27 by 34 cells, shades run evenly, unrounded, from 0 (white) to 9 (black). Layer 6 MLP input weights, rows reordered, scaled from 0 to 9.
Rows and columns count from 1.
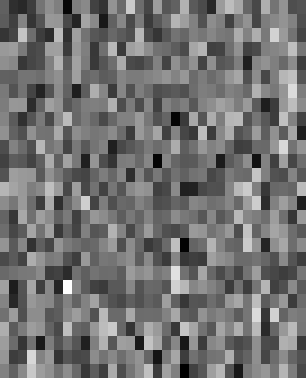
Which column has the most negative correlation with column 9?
11
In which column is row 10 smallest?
23
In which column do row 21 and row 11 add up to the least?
20
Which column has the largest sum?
21
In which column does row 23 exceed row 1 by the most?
30
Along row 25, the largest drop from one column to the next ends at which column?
17
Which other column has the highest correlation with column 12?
29
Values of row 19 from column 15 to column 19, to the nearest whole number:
4 6 4 6 7
